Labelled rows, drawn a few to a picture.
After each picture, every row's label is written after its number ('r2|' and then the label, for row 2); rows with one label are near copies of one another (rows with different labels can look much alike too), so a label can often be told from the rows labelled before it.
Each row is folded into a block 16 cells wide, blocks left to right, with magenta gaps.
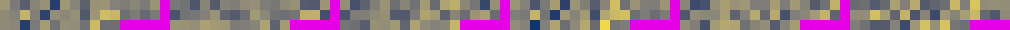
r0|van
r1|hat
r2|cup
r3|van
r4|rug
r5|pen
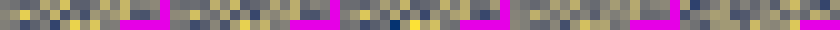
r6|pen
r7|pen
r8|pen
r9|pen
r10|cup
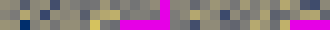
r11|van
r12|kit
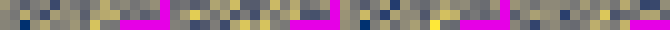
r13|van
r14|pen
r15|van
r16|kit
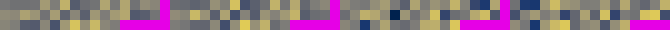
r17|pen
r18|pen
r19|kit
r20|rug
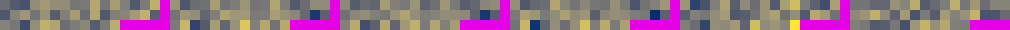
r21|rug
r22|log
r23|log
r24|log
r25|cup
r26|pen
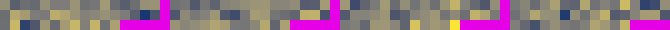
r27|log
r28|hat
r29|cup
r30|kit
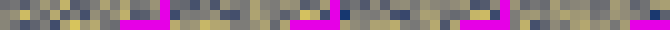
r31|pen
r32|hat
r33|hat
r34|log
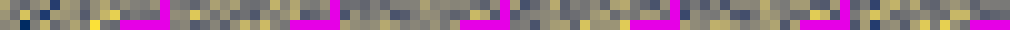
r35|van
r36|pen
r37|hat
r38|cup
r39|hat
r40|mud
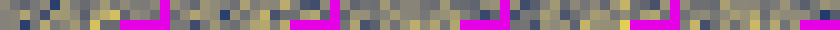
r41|van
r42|kit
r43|log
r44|cup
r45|log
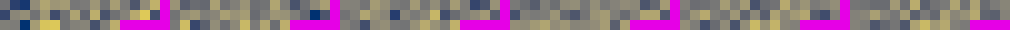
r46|rug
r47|log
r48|kit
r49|hat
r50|pen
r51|pen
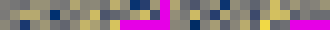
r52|kit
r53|van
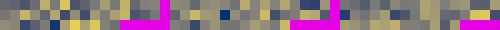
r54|pen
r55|kit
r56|hat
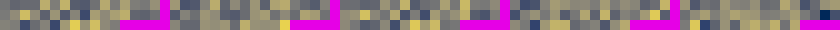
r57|pen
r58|cup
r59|pen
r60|rug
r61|log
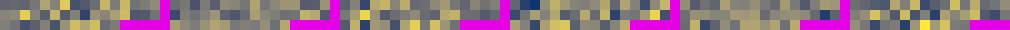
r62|pen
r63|hat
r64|mud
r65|rug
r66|log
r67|pen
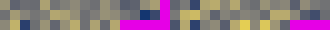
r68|log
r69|mud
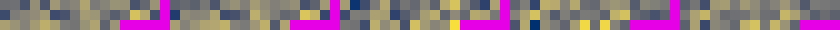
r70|hat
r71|hat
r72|cup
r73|mud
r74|mud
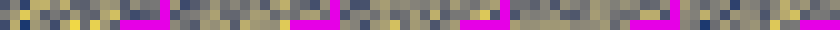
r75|mud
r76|cup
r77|rug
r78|hat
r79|van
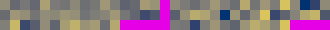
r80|log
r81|kit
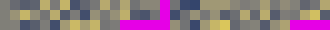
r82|pen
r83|rug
